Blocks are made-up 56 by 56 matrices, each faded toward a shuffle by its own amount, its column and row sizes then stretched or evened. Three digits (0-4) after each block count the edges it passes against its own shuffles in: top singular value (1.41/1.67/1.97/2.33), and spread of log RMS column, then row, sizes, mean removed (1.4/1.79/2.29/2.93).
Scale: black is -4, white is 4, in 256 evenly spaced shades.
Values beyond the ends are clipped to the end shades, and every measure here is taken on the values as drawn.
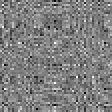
4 2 2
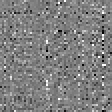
3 3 1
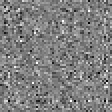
2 2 1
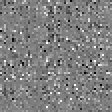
2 2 2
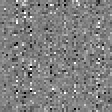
1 3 1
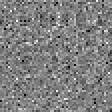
2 0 0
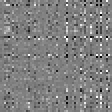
4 4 3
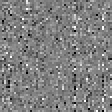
2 2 0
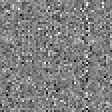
2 2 0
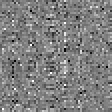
3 2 0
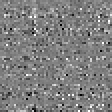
0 1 4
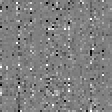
0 3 1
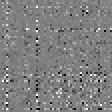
2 3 3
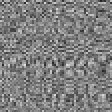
4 1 3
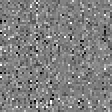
2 2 1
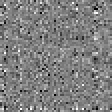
3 3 1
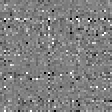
2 2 3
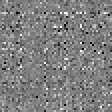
2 3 2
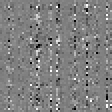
0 4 1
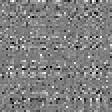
4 1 3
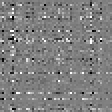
2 3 4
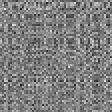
4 1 3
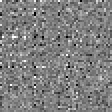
2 2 2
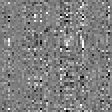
3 4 0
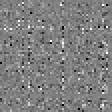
0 3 2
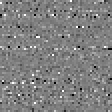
0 0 3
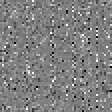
1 3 0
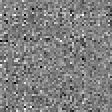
1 3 1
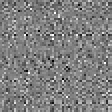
4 2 2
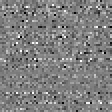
2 1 4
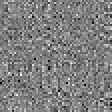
3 1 0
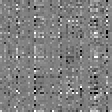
4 4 2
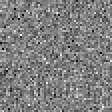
2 0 0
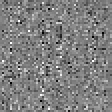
2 3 1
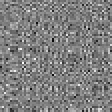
4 0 2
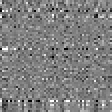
4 2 3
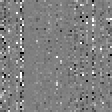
2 4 0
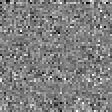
1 1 3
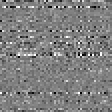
4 1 4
